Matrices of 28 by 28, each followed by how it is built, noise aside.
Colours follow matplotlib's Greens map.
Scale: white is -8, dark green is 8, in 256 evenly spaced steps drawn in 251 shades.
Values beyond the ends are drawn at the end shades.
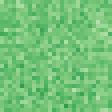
blocks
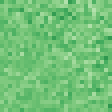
upper triangular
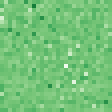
sparse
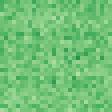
blocks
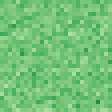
repeating columns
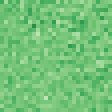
upper triangular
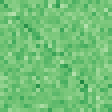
diagonal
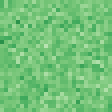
noise
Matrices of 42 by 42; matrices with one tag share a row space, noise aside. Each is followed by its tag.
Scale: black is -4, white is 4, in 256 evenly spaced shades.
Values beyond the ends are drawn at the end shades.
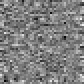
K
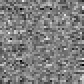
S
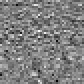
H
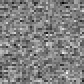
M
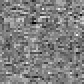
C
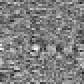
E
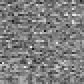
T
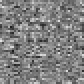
E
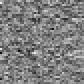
H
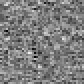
H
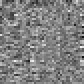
E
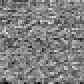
T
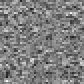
M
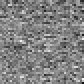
S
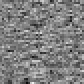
C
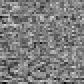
T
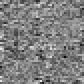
K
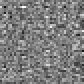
S
